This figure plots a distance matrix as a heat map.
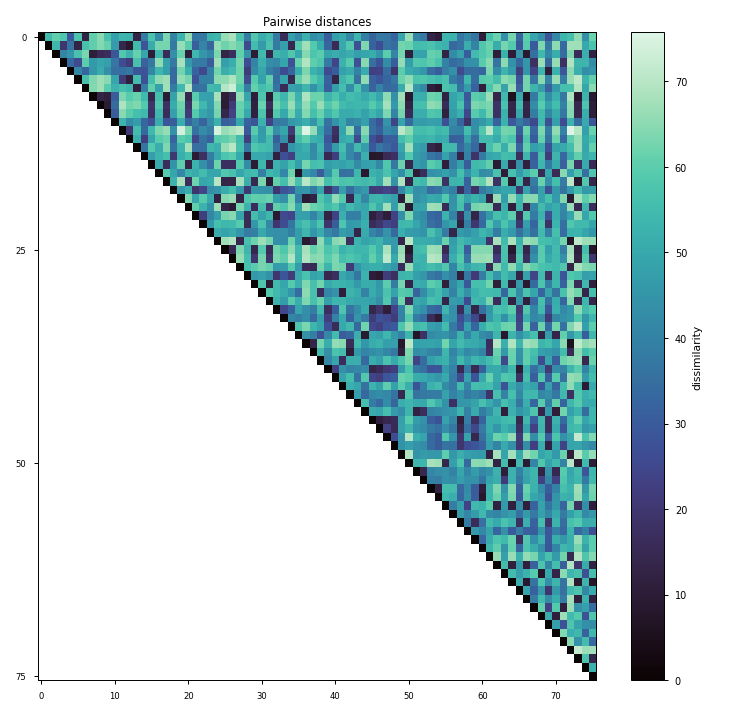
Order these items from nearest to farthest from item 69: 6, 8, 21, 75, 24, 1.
21, 6, 1, 75, 8, 24
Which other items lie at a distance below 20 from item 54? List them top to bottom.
0, 6, 13, 33, 53, 60
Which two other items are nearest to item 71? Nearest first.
67, 3
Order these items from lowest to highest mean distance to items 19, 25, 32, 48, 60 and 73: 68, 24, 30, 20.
20, 24, 68, 30
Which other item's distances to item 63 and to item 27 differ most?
68
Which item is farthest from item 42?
11
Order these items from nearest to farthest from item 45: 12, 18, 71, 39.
39, 18, 12, 71
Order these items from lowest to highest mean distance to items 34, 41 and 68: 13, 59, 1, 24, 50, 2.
1, 59, 13, 2, 50, 24
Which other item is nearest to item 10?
58
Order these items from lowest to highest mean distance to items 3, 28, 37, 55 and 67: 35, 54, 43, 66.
43, 66, 54, 35
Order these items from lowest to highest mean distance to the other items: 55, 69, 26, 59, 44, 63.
69, 55, 59, 44, 63, 26
